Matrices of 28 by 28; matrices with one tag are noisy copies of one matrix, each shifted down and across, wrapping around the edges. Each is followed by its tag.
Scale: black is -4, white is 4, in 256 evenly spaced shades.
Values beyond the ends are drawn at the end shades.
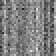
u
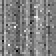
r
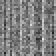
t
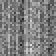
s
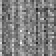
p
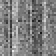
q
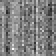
r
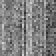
q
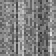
q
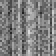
r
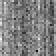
s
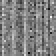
t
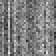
u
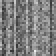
p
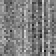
u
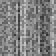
q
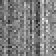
s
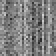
u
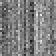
s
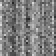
r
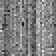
s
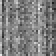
u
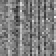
t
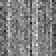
q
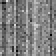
p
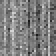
p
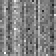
r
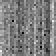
s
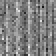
t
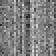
s
